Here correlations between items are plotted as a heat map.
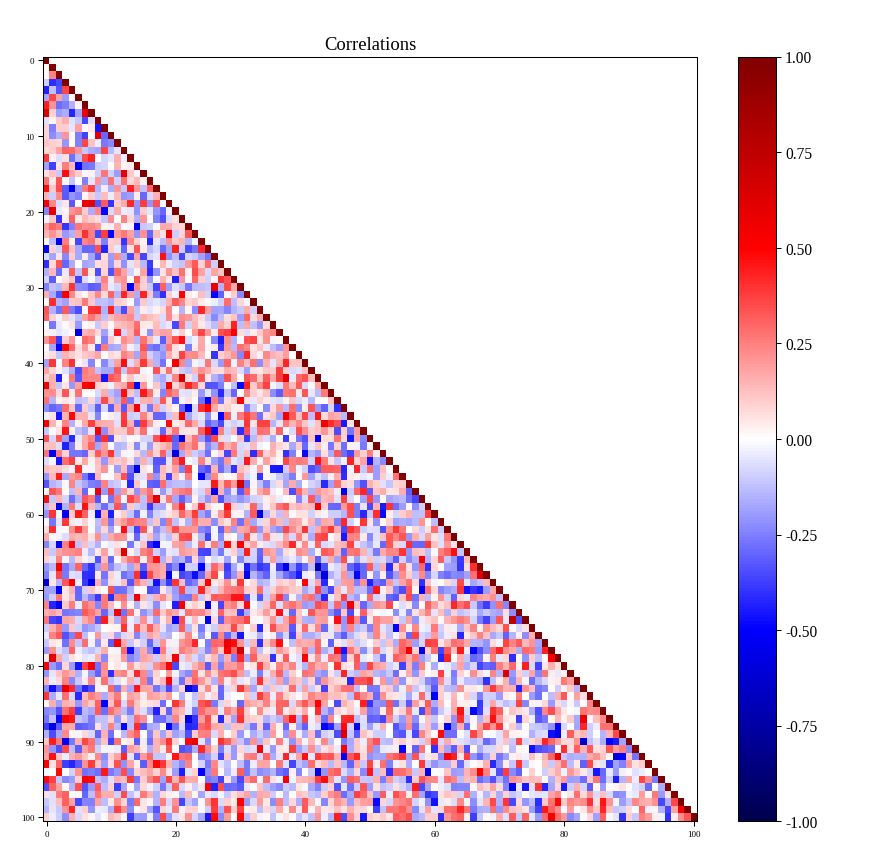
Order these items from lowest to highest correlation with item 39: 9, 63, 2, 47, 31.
2, 9, 47, 63, 31
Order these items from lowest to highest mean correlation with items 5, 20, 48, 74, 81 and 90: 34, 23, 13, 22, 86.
86, 13, 34, 22, 23
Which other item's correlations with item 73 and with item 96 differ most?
11
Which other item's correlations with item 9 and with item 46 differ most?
25
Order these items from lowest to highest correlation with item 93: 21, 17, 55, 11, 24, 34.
21, 24, 55, 34, 11, 17
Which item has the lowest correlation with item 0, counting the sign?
69
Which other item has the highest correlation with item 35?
29
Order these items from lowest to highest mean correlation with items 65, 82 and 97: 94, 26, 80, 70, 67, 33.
70, 26, 67, 80, 33, 94
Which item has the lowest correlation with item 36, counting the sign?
5
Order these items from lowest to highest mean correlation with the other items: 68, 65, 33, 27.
68, 27, 33, 65
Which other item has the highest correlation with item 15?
12
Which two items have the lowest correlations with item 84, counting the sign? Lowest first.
60, 5
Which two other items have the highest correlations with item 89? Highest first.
46, 61
